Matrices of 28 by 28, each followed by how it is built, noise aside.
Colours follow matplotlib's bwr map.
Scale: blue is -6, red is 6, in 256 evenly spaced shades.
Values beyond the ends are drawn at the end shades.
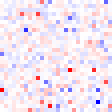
sparse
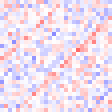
Hankel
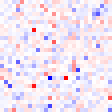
sparse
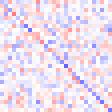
diagonal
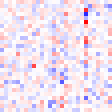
uneven columns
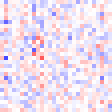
uneven columns
